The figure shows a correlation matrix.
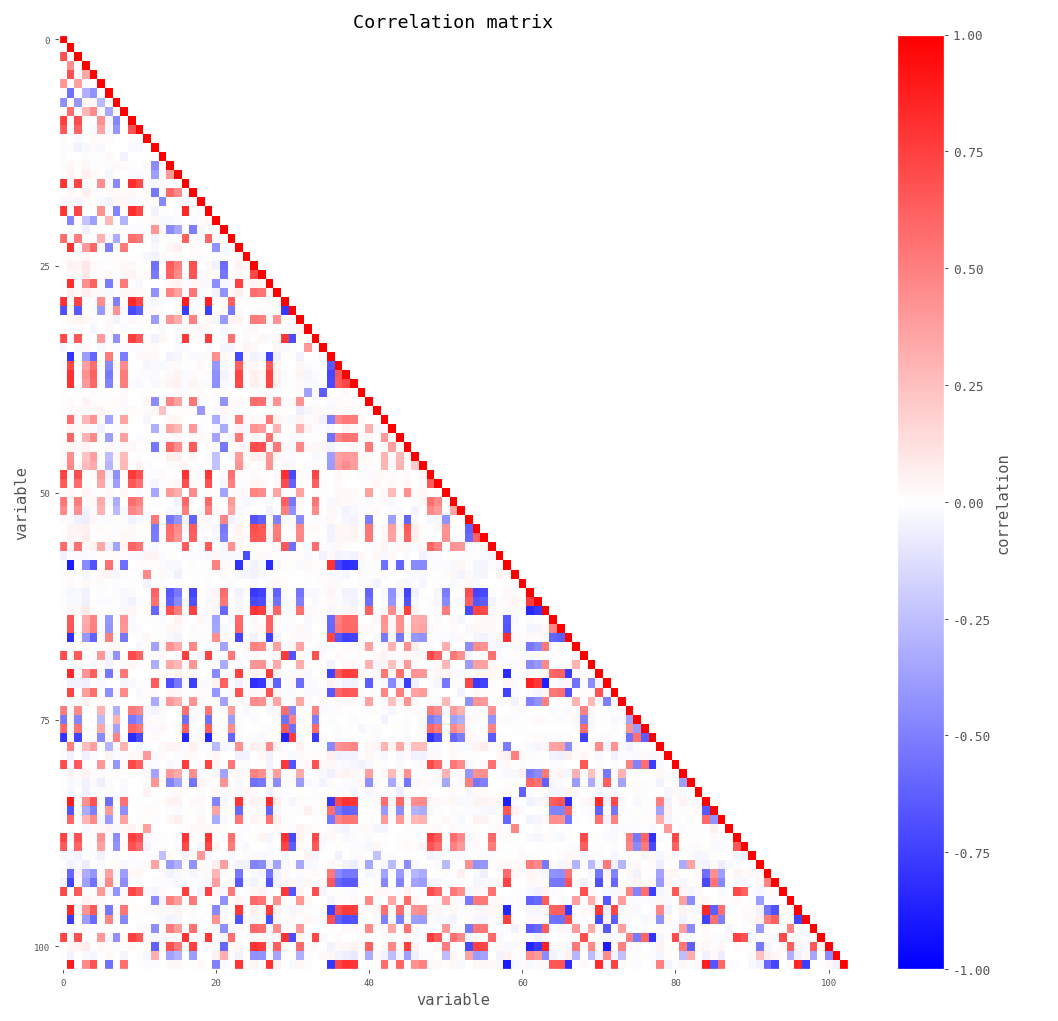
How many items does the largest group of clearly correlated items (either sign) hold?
31
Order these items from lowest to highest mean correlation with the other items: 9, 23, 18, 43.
18, 43, 23, 9
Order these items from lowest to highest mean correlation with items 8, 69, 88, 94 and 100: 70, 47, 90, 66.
66, 90, 47, 70
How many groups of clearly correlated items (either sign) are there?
8
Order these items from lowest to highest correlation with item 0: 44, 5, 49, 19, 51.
44, 5, 51, 49, 19
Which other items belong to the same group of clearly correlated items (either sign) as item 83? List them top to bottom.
60
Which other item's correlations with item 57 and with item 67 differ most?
24
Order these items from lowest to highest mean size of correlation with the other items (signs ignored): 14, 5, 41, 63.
41, 5, 14, 63
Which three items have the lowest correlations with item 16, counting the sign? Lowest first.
77, 30, 75
